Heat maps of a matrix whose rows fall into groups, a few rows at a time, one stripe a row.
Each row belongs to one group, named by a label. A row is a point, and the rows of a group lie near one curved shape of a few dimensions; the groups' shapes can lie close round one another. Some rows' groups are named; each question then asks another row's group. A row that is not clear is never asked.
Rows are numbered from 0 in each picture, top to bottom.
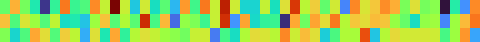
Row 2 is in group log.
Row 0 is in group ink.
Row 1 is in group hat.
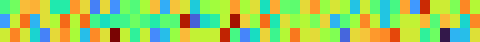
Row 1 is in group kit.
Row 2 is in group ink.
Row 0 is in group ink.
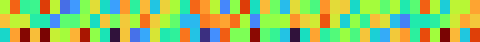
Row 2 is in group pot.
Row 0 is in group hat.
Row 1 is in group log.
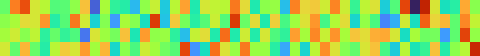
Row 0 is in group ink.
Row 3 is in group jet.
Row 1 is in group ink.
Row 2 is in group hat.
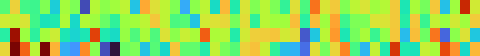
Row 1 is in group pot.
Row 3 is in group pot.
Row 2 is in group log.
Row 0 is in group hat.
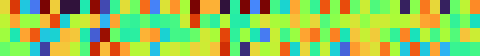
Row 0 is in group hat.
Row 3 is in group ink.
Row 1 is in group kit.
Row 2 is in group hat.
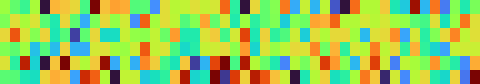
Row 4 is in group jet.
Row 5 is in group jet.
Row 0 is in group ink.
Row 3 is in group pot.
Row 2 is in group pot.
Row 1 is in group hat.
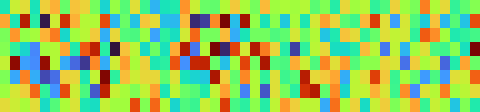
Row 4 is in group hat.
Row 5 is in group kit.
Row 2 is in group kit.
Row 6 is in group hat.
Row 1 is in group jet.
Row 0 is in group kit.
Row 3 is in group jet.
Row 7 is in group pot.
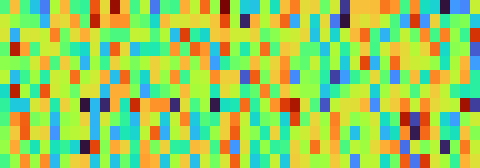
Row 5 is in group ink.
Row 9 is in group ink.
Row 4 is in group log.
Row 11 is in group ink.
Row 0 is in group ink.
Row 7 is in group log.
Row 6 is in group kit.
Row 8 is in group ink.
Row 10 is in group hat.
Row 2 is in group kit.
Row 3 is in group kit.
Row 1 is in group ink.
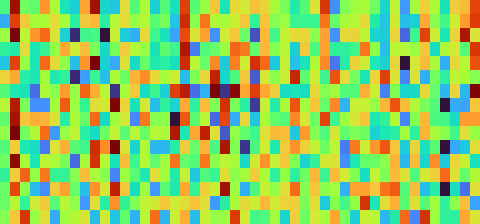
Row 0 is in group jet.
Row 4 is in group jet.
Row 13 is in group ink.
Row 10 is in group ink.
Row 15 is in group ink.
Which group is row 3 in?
kit
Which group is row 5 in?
pot
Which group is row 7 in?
ink
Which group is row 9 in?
hat
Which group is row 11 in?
log
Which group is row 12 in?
pot
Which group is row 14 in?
log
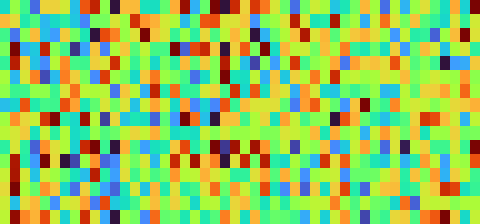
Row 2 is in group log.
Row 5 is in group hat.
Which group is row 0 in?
jet
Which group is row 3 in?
hat
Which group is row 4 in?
ink
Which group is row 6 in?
ink
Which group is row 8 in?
kit
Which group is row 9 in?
pot
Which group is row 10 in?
jet
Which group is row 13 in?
pot
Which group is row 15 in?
pot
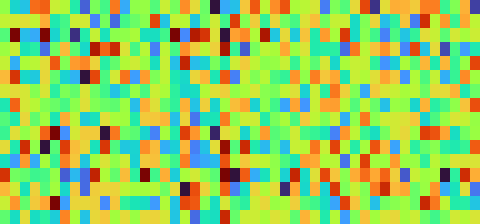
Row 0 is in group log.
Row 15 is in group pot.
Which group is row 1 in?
ink
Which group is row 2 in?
hat
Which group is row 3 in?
ink
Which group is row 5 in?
hat
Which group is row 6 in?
pot
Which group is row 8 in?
pot
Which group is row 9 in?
kit
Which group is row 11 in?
pot
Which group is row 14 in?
kit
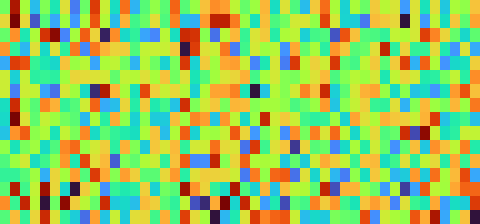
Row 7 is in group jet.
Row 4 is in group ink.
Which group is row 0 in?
log
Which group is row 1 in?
log
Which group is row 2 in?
kit
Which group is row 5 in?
kit
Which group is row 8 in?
kit
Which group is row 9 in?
ink
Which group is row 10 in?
ink
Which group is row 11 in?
jet
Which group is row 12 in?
ink
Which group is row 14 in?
jet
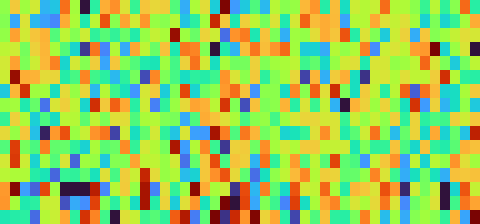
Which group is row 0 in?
hat
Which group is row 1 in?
kit
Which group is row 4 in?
kit
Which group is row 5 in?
pot
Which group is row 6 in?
ink
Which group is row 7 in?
ink
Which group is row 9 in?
jet
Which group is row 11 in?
pot
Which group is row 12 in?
log
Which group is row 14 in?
hat
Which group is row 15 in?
jet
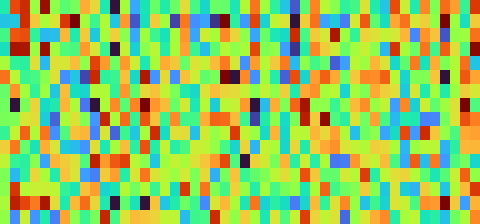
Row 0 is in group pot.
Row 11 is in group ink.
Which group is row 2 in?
ink
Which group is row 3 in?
pot
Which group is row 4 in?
ink
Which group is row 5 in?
hat
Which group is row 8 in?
log
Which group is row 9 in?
ink
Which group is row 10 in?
hat
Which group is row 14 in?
pot
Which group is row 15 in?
kit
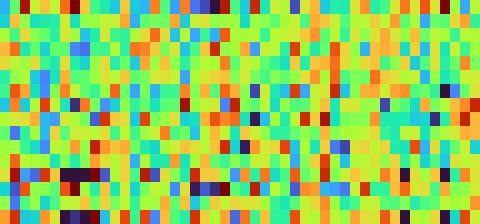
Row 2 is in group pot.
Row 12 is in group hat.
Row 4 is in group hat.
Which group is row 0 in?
pot
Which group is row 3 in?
pot
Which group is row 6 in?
ink
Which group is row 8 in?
log
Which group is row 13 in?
pot
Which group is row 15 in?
hat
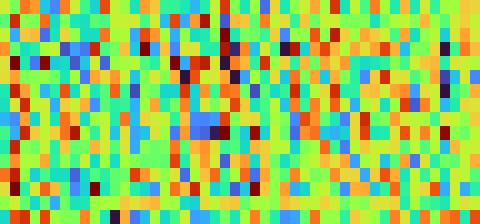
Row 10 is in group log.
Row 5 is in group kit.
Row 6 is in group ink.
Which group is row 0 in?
hat
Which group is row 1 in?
hat
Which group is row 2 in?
hat
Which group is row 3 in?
hat
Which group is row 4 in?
hat
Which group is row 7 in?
ink
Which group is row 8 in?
pot
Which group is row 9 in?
pot
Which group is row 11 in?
hat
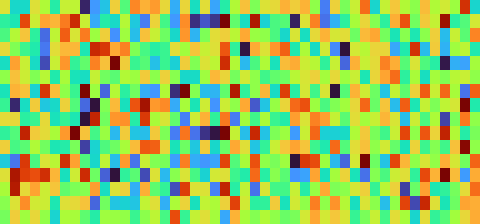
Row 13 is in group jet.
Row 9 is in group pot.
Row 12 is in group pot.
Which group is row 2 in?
jet
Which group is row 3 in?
ink
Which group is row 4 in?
ink
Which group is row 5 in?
pot
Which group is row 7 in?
log
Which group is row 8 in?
hat
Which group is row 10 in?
log
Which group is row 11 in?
pot
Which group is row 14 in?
ink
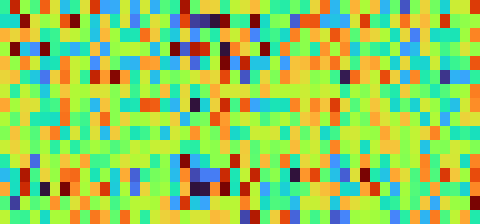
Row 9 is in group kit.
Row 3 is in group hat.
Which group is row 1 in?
pot
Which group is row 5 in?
ink
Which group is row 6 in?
kit
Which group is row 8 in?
kit
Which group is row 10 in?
pot
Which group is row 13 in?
jet
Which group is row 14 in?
kit
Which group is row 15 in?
ink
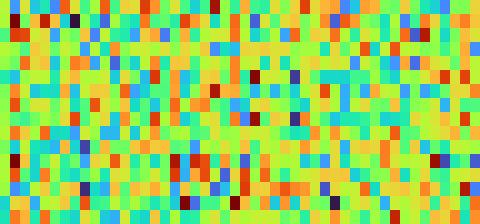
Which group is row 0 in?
kit
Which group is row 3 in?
log
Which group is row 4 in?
ink
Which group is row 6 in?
log
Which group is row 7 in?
log
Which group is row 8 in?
ink
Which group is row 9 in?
pot
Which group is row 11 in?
kit
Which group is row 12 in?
hat
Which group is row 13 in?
log
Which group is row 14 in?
kit
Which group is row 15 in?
pot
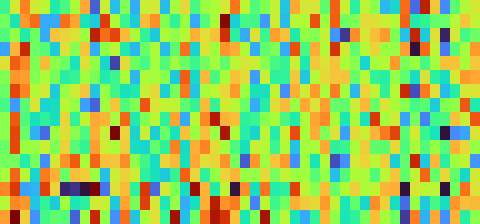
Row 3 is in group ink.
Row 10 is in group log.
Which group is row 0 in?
ink
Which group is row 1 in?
hat
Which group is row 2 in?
ink
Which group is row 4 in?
pot
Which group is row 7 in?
log
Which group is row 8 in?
log
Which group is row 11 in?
ink
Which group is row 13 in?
hat
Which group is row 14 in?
log
